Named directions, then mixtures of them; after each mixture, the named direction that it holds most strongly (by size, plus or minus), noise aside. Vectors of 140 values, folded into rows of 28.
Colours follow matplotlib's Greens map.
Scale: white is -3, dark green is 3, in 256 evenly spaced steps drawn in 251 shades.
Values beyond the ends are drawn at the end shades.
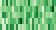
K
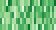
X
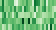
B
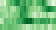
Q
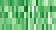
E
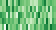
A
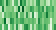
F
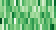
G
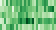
Q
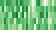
E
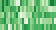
Q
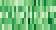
E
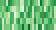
X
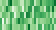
X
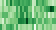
Q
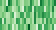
X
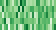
F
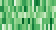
B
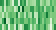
F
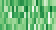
E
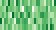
G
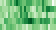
Q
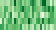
G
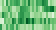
Q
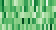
B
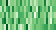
A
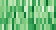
E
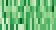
K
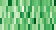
X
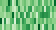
X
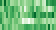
Q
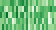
E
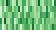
G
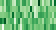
G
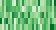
G
